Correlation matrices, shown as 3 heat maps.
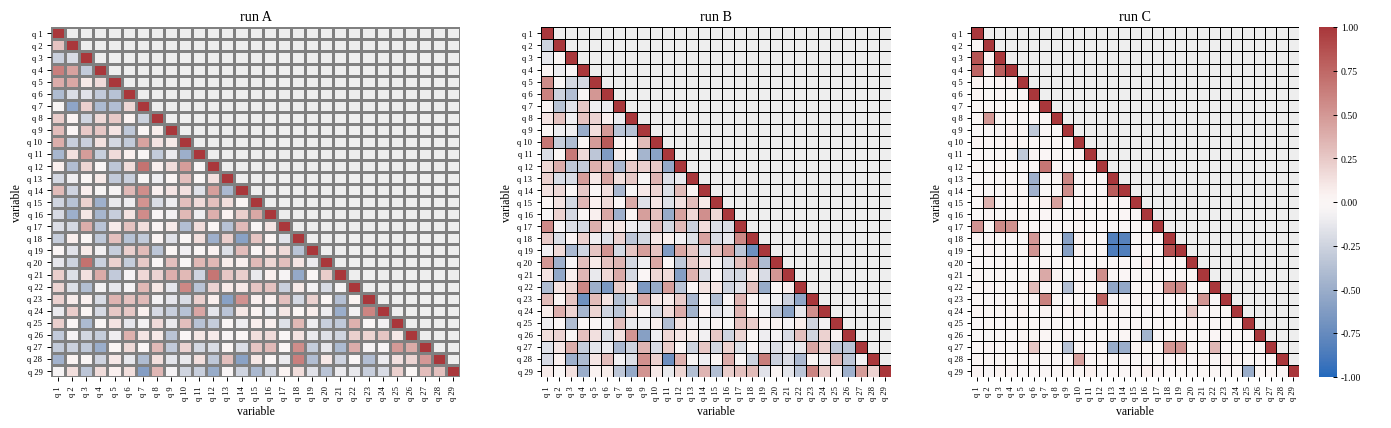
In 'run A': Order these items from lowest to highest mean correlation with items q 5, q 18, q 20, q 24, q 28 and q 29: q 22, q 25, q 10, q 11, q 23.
q 10, q 22, q 23, q 25, q 11
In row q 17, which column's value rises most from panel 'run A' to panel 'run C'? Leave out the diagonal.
q 4
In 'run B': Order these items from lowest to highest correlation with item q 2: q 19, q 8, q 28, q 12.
q 28, q 19, q 8, q 12
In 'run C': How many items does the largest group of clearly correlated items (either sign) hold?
8
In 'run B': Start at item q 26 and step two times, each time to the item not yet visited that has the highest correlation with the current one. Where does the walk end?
q 15
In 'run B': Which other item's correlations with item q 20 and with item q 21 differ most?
q 17
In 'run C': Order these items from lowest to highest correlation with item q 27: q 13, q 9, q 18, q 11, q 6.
q 13, q 9, q 11, q 6, q 18
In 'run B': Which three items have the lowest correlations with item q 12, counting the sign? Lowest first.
q 21, q 11, q 7
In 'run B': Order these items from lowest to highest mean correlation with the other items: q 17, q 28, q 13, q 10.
q 28, q 13, q 17, q 10
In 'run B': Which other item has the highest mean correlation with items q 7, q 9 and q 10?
q 6
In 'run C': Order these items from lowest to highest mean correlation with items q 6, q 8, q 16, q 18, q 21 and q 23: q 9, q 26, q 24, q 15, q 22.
q 9, q 26, q 24, q 15, q 22
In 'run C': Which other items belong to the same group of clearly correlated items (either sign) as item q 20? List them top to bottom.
q 24
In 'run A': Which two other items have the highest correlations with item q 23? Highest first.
q 24, q 14
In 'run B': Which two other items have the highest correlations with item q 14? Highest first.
q 16, q 18
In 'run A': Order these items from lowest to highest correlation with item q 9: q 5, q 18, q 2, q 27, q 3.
q 27, q 18, q 2, q 5, q 3
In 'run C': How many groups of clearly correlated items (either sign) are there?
9
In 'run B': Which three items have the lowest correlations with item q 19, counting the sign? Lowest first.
q 18, q 11, q 22
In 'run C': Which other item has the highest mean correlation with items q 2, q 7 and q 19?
q 18
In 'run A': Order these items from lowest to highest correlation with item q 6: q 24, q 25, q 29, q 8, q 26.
q 25, q 8, q 29, q 24, q 26
